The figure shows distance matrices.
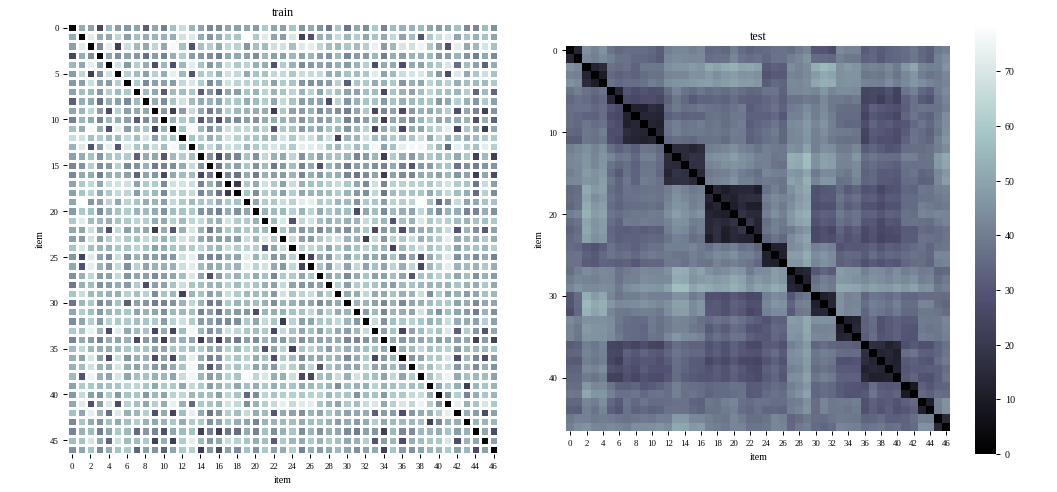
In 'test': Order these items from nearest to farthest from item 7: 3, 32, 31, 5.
5, 3, 32, 31
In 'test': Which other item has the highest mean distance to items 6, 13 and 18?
29
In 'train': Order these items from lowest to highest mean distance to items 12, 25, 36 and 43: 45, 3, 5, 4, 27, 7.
4, 45, 3, 27, 7, 5
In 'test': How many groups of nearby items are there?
14
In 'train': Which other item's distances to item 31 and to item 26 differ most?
38
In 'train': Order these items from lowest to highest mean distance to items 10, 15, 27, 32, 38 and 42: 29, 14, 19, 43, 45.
14, 45, 43, 29, 19
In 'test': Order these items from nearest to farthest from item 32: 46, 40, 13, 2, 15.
46, 40, 15, 13, 2
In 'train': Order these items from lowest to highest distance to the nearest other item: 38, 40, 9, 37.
9, 38, 37, 40
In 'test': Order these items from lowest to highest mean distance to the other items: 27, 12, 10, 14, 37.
37, 10, 12, 14, 27
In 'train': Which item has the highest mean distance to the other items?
13
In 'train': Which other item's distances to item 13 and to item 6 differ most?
2
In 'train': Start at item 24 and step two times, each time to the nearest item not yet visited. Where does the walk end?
21
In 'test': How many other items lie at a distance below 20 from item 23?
6
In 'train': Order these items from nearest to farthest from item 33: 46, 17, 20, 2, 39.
46, 20, 39, 17, 2
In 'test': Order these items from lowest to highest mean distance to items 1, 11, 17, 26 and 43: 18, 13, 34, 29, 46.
18, 34, 13, 46, 29
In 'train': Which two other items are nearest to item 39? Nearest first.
43, 29
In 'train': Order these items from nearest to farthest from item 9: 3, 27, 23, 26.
27, 3, 26, 23
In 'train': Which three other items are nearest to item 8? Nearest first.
28, 0, 3
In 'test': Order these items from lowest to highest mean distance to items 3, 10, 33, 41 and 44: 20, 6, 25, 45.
6, 25, 45, 20
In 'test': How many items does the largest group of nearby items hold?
7
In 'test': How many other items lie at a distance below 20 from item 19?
6
